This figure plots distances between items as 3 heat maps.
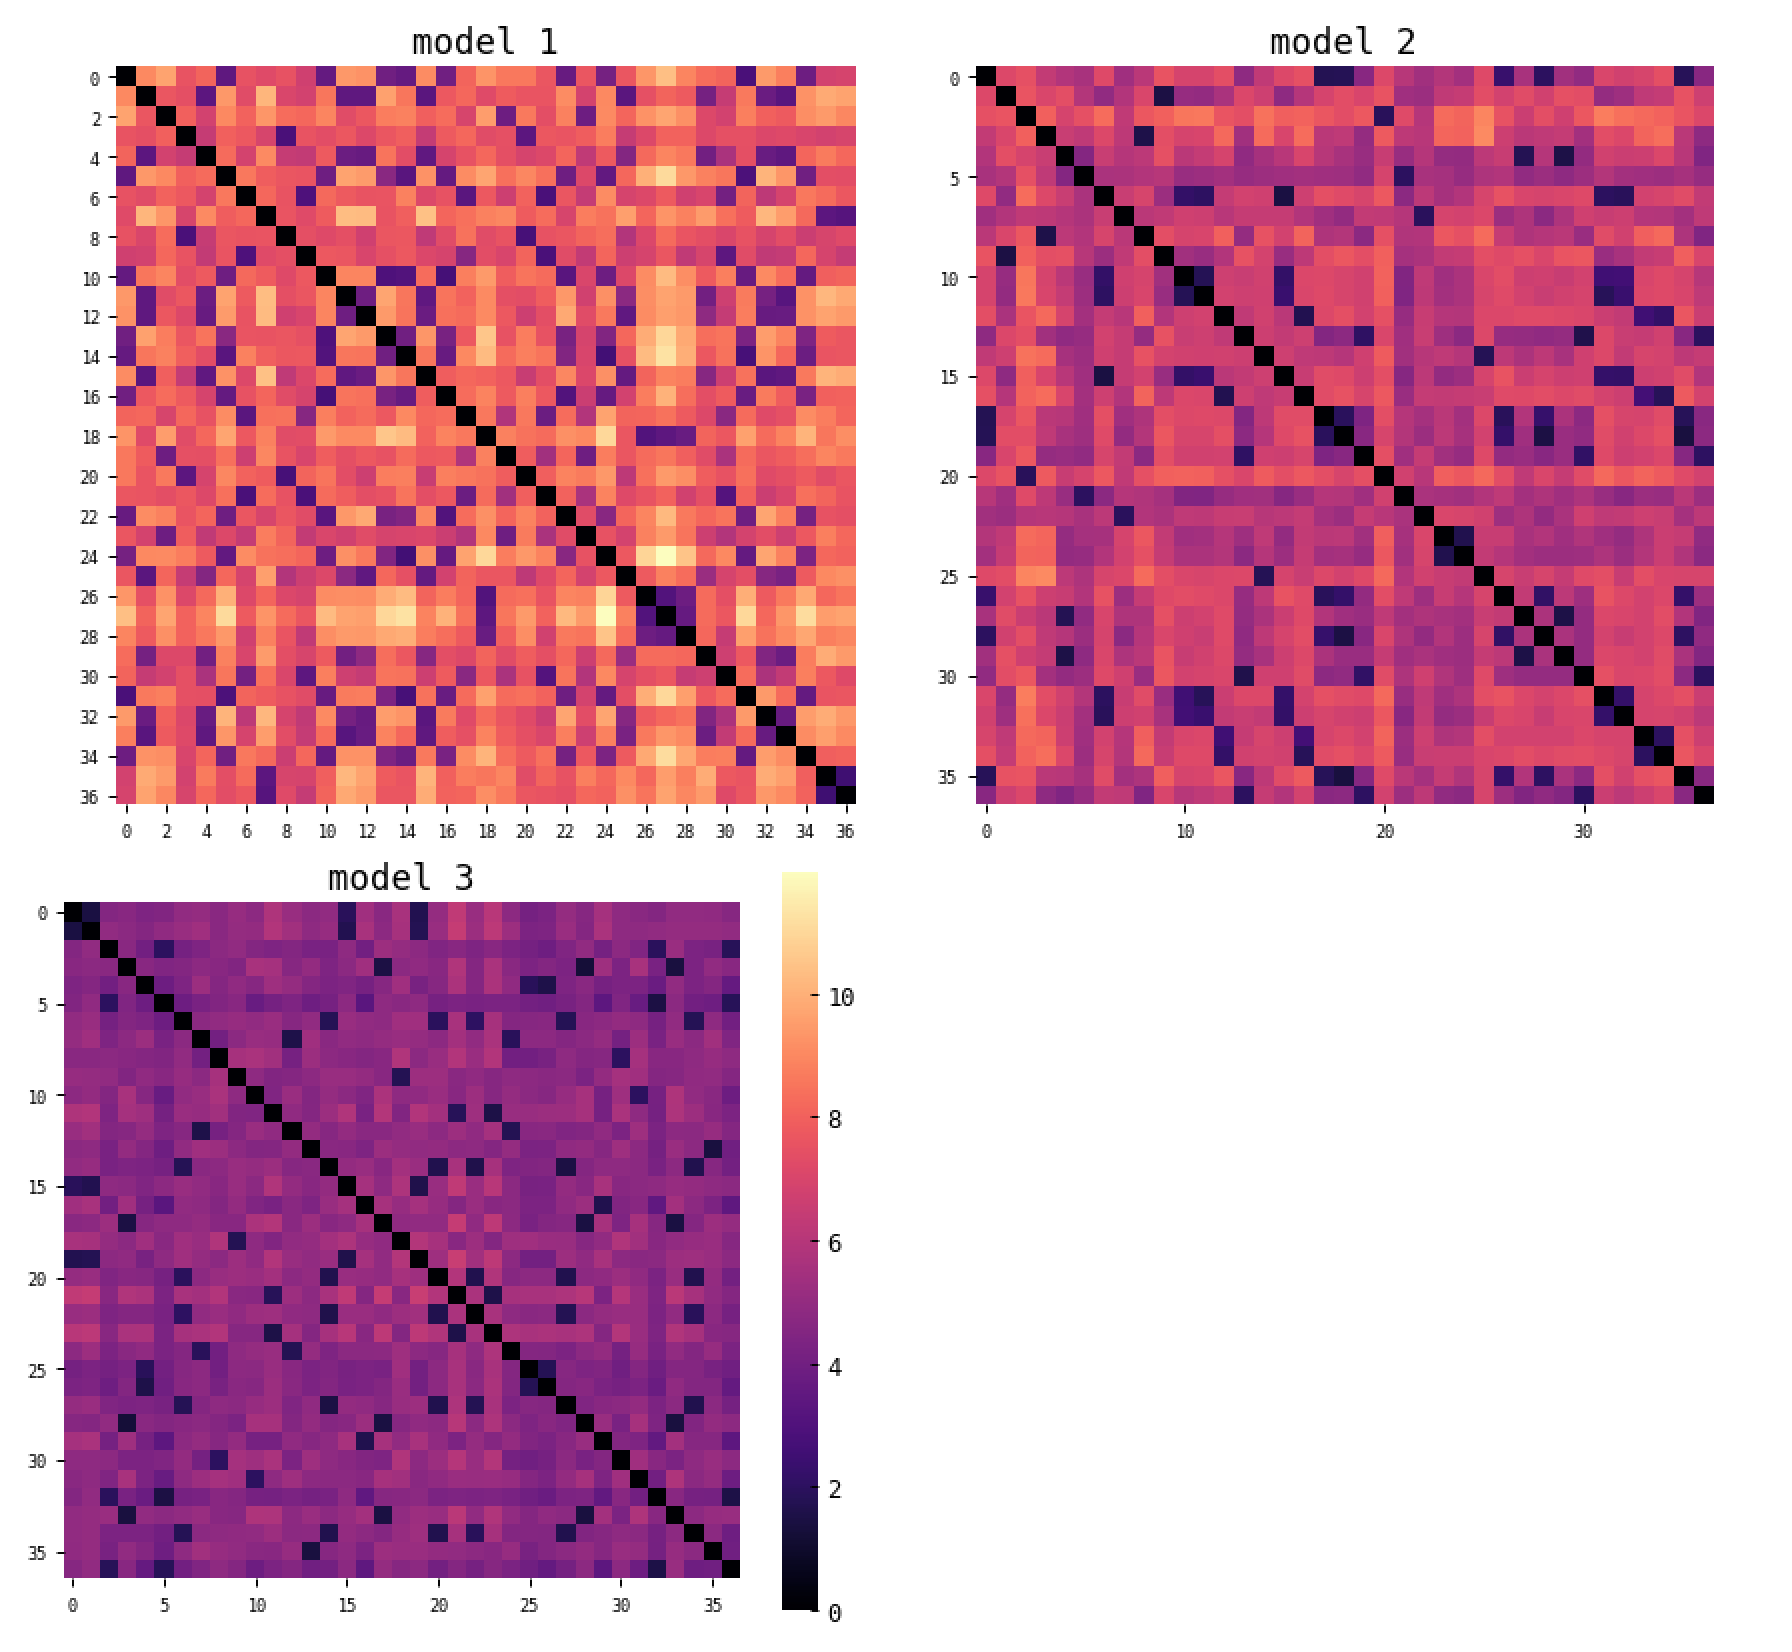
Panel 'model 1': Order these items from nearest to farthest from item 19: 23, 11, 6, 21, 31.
23, 21, 6, 11, 31
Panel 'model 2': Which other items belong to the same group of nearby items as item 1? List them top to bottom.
9
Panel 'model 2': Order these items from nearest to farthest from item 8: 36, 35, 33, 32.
36, 35, 32, 33
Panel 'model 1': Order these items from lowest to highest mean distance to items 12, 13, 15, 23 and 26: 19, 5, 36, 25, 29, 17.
25, 29, 19, 17, 5, 36
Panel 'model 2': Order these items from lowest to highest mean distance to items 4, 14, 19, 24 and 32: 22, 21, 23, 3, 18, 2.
23, 21, 18, 22, 3, 2
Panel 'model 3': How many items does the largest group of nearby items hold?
6
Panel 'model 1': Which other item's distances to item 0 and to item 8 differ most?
20
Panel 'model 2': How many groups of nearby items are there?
12
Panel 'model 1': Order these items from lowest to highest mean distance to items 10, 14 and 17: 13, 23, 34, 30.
13, 34, 23, 30
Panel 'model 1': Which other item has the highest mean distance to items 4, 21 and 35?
27
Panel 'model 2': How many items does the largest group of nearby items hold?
6
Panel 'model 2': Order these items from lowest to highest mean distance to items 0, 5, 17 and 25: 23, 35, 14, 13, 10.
35, 14, 13, 23, 10
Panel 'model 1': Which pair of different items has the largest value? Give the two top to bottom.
24, 27
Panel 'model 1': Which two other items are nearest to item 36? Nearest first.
35, 7
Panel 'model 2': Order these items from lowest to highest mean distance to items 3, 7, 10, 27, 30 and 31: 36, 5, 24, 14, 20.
36, 5, 24, 14, 20
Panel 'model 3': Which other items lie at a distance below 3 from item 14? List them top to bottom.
6, 20, 22, 27, 34
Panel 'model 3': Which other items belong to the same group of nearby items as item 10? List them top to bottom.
31
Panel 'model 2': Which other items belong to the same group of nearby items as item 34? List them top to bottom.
12, 16, 33
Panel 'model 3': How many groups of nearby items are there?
12
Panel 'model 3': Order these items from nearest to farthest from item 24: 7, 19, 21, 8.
7, 8, 19, 21
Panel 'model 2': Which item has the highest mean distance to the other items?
2
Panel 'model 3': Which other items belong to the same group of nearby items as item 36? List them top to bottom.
2, 5, 32
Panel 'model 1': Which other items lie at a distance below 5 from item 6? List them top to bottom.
9, 17, 21, 30
